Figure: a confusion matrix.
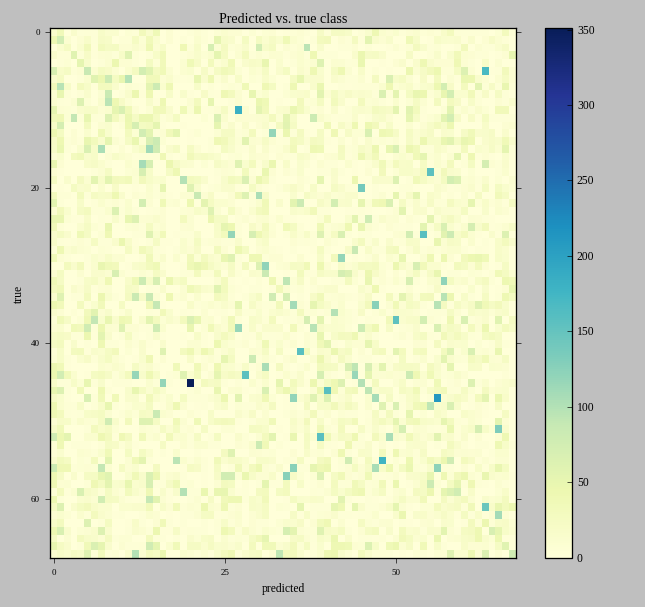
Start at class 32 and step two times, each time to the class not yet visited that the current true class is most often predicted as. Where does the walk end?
34
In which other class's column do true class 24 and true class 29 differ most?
42
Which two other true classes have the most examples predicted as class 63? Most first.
5, 61
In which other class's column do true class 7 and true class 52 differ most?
39
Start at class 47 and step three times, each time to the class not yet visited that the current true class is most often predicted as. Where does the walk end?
15
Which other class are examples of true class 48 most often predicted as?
55
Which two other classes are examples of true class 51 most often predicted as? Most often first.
65, 62
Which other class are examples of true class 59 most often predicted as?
19
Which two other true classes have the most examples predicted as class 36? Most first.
41, 22
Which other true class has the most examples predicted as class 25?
57
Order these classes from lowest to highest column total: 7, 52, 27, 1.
27, 52, 7, 1
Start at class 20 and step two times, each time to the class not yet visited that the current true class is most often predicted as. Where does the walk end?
16
